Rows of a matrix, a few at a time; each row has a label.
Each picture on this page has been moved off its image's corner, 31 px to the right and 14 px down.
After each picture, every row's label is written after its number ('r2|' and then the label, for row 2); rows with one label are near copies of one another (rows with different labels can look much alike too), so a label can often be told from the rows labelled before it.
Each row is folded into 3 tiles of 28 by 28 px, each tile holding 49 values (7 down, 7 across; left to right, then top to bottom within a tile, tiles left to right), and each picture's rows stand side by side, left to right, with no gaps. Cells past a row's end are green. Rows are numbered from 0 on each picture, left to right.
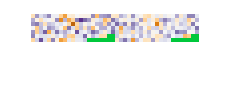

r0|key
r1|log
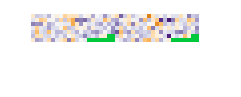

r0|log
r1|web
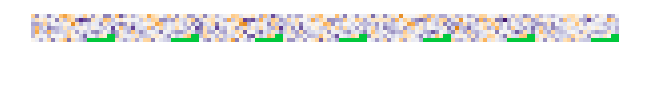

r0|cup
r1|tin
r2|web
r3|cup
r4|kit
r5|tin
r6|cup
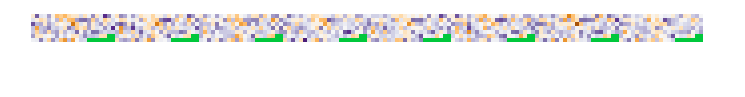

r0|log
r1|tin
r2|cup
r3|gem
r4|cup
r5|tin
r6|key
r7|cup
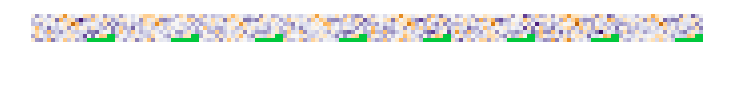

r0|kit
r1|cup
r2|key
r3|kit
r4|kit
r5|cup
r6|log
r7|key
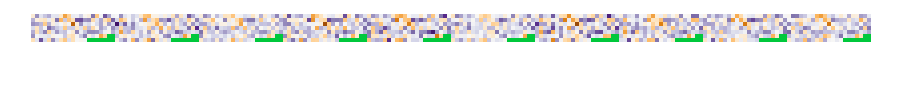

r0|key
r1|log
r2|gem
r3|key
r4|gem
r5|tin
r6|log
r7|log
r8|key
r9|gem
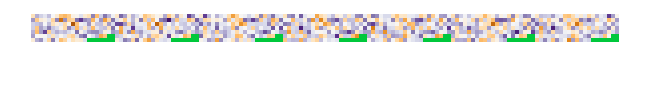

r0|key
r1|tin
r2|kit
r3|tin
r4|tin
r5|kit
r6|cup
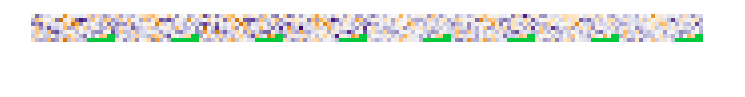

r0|kit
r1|cup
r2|tin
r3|tin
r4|kit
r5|log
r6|gem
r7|kit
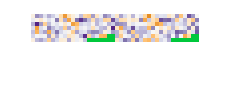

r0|tin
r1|kit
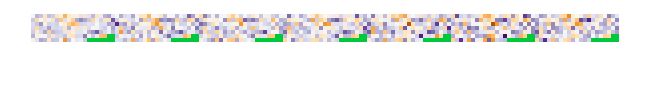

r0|kit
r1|log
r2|gem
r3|web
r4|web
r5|cup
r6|web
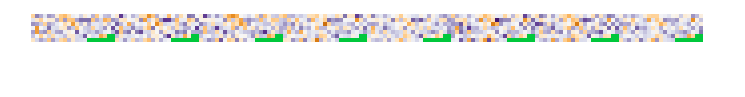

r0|tin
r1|web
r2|gem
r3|cup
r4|tin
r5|cup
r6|log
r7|cup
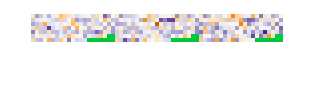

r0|gem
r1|key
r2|gem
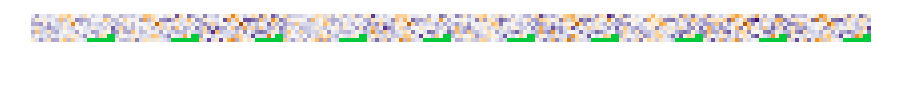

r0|cup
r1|key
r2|key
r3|cup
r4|cup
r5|tin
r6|cup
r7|kit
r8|web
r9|key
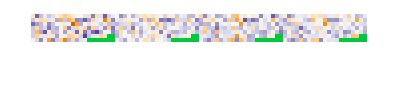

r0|log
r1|tin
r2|cup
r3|gem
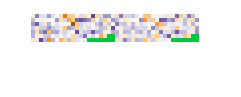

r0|key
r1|key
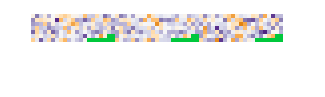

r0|web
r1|gem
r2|kit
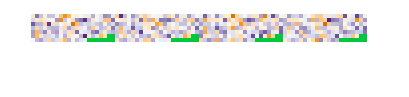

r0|web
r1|tin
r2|kit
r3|cup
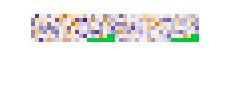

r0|web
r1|tin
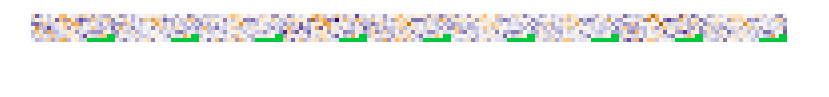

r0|tin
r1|tin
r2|cup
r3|web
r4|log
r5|log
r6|web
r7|key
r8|gem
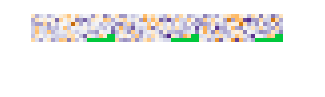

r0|cup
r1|tin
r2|cup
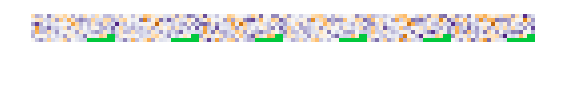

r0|tin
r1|log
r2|tin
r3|web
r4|cup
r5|log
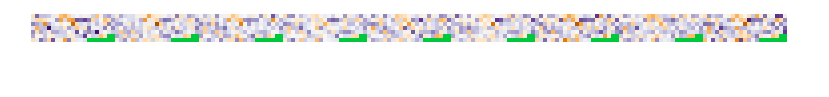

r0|gem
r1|key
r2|cup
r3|tin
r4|tin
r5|key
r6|key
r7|gem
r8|cup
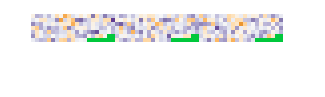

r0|kit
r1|tin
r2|log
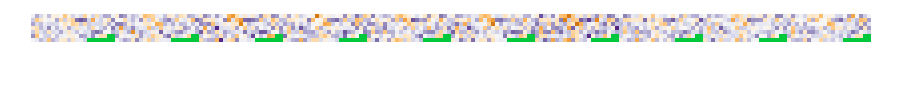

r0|kit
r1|tin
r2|gem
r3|kit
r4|key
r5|gem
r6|web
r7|kit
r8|cup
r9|kit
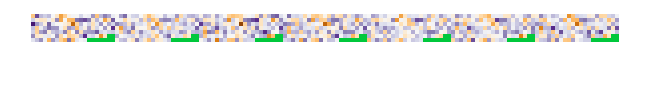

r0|log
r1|tin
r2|log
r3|log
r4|kit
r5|gem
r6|gem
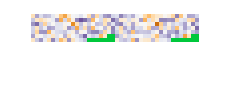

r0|key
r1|key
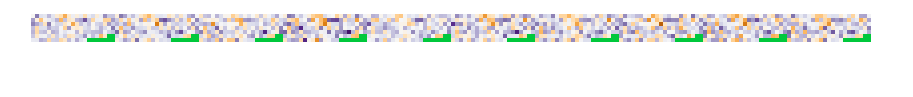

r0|web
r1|gem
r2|gem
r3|gem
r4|kit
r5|log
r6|log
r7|key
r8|gem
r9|gem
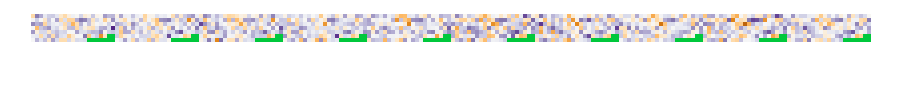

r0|tin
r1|log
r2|log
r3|cup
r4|gem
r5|kit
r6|tin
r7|kit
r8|kit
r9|kit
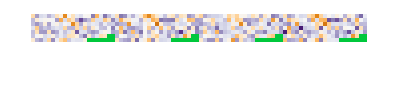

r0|key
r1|gem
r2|cup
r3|gem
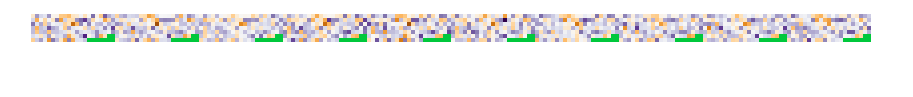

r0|cup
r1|gem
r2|kit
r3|kit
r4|cup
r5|web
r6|key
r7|tin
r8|tin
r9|gem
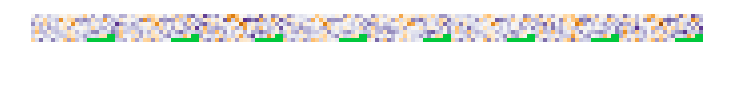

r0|cup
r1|log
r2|key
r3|key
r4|kit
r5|cup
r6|cup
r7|log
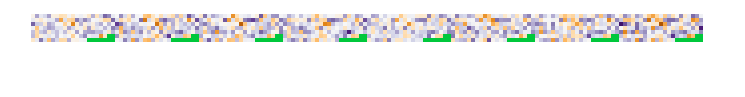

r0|log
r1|log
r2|key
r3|kit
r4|kit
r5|gem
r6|log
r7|log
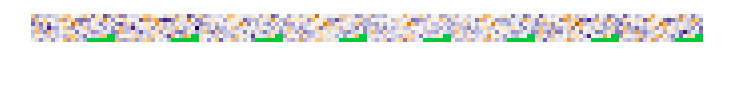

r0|cup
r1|tin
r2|cup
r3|kit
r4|cup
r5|cup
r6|web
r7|kit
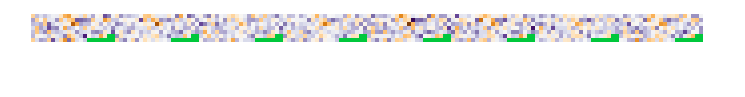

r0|cup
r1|key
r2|tin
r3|kit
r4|key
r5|web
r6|tin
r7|kit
